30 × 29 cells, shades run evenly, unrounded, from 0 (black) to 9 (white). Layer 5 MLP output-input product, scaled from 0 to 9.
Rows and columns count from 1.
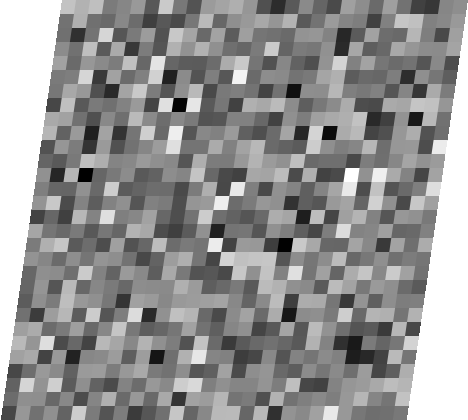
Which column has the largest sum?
29
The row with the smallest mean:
26
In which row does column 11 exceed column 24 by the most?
8
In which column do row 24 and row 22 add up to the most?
22
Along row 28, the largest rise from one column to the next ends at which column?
2
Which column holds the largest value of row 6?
14
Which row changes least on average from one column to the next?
12
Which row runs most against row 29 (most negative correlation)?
16
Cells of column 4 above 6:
7
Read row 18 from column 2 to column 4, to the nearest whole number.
6 7 3
